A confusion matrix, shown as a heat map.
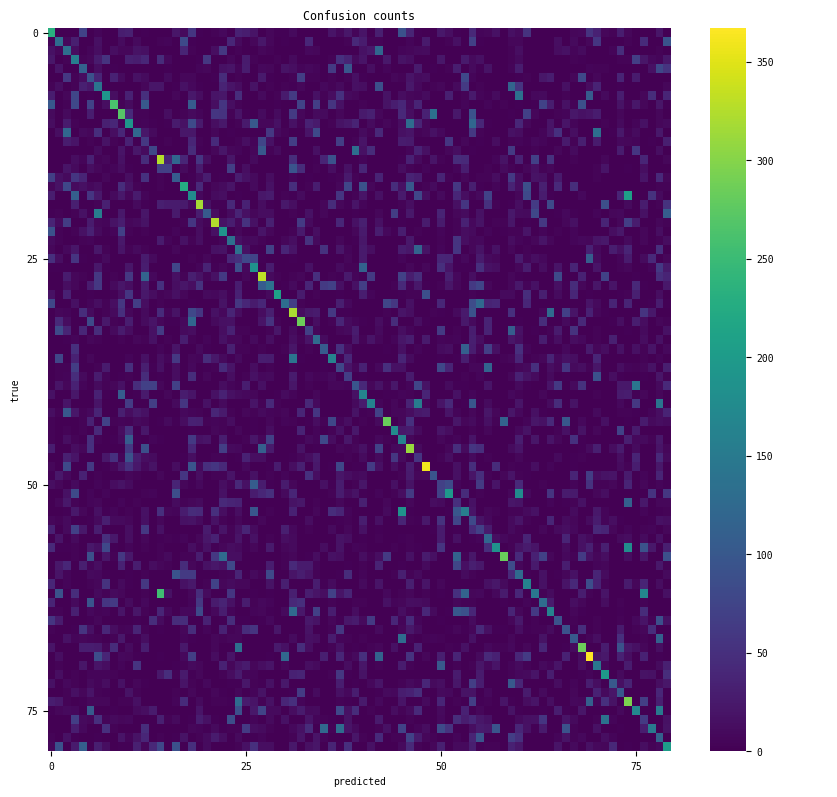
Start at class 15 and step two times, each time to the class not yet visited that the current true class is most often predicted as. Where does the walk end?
64
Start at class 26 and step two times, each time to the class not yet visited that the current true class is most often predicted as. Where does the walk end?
9
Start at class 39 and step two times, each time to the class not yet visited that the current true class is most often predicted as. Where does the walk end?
78
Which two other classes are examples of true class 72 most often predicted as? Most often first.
59, 54
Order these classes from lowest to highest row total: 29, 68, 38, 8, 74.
38, 29, 68, 74, 8
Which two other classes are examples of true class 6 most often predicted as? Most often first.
59, 42
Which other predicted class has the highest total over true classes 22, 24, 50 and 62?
14
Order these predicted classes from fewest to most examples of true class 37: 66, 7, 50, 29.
29, 7, 66, 50
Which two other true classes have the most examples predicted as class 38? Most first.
4, 17
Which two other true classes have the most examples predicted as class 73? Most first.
68, 44
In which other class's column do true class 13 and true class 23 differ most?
39
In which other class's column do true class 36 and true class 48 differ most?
31
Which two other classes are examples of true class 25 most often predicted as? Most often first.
69, 26
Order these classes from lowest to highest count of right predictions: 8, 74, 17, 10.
10, 17, 8, 74
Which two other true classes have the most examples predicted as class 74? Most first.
18, 57
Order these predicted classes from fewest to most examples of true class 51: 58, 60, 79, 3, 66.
58, 66, 79, 3, 60
